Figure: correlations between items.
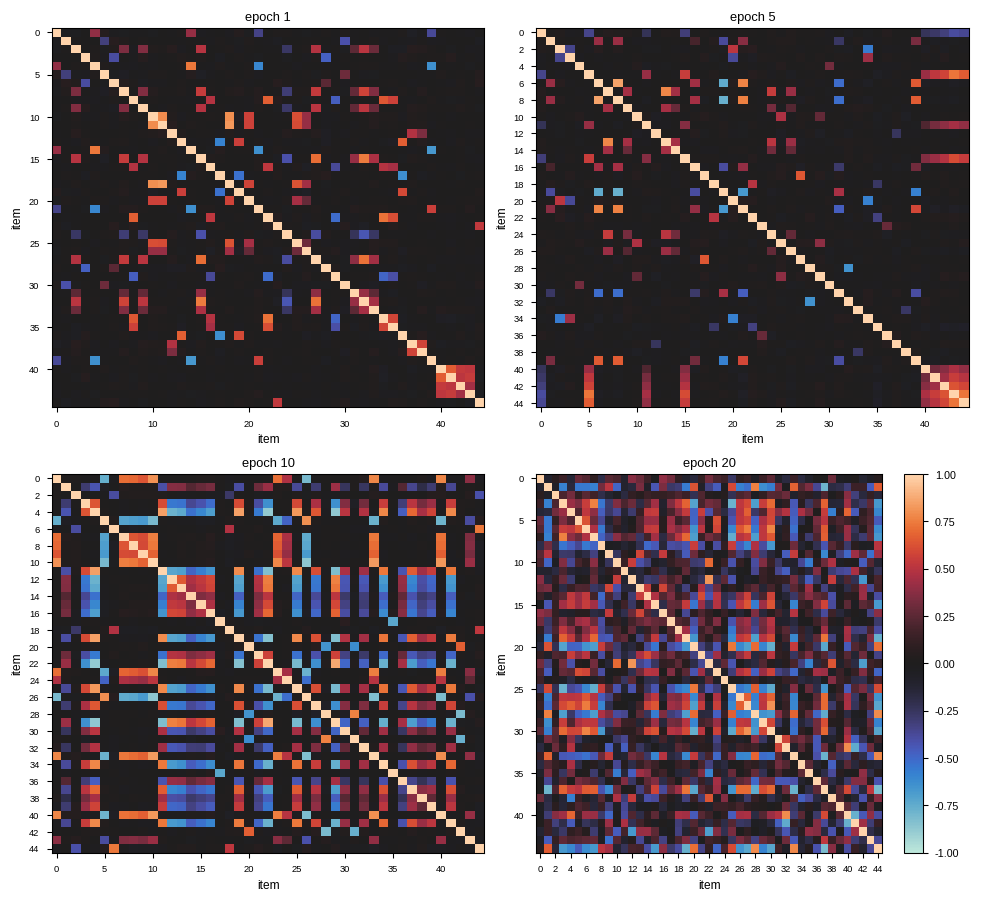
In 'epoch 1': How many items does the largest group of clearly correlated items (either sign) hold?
9
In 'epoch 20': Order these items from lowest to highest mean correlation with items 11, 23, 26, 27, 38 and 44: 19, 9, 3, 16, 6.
9, 16, 19, 3, 6
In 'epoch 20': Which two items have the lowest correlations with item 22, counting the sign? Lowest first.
42, 35
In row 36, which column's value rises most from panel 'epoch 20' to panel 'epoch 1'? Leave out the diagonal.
13
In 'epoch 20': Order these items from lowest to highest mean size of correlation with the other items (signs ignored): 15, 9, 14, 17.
17, 9, 14, 15
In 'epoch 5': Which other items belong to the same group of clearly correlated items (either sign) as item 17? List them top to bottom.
27
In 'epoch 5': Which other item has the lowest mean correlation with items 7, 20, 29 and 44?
34
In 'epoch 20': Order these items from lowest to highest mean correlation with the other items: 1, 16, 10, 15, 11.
1, 11, 10, 16, 15
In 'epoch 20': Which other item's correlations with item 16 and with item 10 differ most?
13
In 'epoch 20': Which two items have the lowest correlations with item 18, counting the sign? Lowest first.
25, 20
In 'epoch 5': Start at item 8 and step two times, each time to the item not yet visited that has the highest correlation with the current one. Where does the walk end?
21
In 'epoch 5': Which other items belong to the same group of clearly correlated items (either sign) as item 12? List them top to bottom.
37
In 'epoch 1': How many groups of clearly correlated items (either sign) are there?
10
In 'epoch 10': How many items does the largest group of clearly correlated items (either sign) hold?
23
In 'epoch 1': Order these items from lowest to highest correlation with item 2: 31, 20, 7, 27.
20, 31, 7, 27
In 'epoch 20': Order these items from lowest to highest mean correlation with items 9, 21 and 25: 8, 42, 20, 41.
8, 41, 20, 42
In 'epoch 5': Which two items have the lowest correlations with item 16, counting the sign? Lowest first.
19, 31
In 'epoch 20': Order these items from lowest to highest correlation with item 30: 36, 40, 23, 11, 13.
11, 13, 36, 40, 23
